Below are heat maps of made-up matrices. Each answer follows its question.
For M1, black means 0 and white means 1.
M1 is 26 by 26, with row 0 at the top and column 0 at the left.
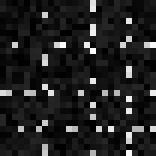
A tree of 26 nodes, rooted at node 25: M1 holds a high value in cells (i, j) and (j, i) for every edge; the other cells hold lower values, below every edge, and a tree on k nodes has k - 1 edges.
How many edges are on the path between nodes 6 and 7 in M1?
3
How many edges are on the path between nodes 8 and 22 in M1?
4
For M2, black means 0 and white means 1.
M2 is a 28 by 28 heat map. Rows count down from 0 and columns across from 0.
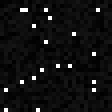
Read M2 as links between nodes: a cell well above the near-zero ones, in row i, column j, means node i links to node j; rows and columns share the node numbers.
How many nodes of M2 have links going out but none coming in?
8
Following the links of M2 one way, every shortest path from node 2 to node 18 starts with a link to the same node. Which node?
node 6
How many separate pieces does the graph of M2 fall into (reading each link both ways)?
9
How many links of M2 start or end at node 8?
3
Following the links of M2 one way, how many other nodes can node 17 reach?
2
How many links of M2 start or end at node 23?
3
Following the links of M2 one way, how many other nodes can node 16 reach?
4
